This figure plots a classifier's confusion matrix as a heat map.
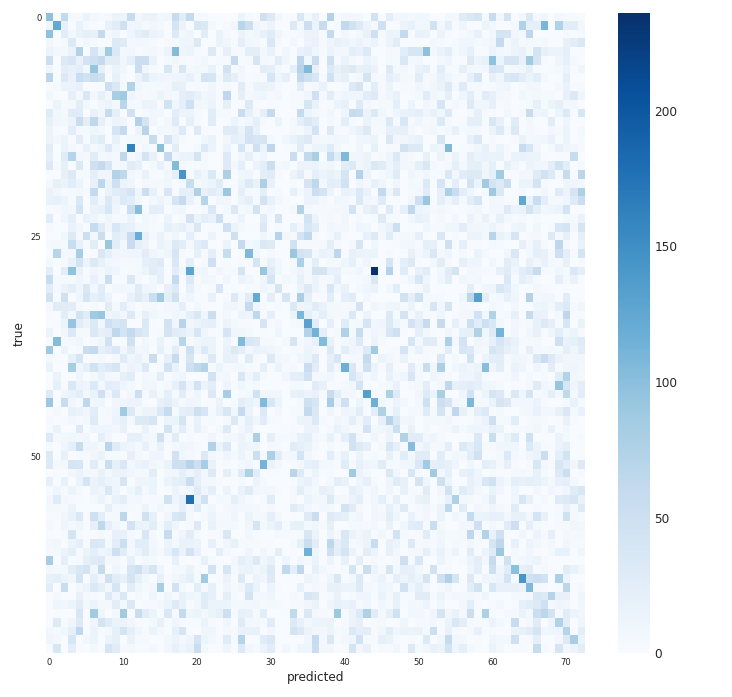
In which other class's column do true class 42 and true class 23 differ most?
69
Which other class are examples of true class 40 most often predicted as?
59
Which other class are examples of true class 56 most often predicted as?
54
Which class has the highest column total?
35
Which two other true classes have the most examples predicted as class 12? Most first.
25, 22
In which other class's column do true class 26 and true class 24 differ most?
8
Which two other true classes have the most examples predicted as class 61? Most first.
36, 18
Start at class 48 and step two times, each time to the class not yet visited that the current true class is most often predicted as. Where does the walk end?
34
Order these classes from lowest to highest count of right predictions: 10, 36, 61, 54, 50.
50, 54, 10, 61, 36
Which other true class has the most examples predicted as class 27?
52
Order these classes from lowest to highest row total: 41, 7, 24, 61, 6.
41, 24, 61, 6, 7
